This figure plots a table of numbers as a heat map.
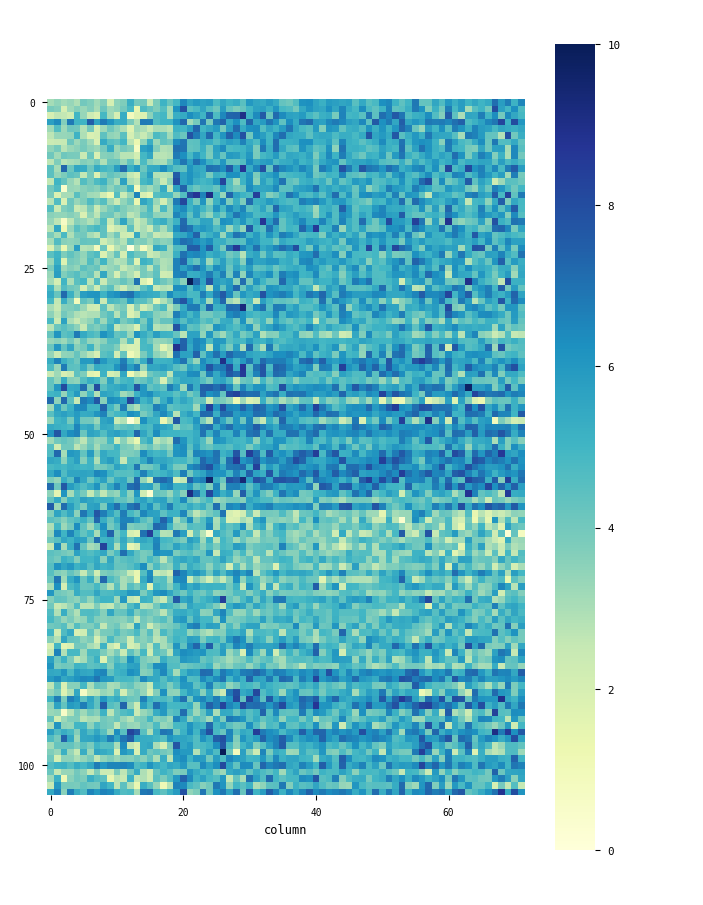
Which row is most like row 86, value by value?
47
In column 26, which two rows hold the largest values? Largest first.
98, 39
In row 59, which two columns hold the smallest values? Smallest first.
15, 1
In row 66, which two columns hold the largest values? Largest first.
7, 16
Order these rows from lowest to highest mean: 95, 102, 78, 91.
78, 102, 95, 91
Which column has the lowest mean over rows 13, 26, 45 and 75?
13
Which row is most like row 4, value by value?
20
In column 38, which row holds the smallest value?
85
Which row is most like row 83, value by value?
73
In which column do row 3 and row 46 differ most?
24
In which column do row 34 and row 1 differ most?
67
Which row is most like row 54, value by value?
44
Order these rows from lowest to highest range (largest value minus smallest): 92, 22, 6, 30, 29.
29, 6, 30, 92, 22
